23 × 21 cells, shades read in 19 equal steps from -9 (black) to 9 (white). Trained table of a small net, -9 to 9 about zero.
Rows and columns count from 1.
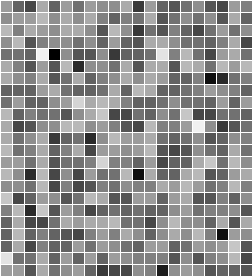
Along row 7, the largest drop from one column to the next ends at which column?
18
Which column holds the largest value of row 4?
2
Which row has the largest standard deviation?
5
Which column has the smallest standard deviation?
15
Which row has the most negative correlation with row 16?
9
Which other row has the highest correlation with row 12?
13
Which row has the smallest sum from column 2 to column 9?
12
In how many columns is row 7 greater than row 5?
12
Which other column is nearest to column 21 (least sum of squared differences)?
11
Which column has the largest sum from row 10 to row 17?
1
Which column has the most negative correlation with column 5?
4
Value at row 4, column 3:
-3
